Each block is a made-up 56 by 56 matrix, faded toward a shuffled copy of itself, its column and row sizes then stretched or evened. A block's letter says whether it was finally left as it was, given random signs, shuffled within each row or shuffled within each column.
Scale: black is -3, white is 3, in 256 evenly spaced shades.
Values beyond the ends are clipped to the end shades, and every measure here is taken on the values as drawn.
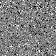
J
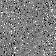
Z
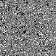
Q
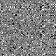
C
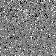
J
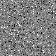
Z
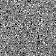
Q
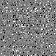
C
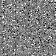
Z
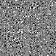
Q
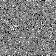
J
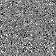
Q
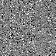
Z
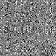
C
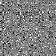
C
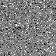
J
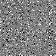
Q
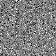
Z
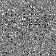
Q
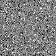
Z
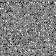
J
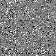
Q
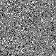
Z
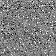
J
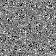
J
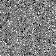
Z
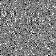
C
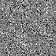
Z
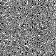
Z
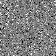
Z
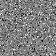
J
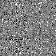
Q
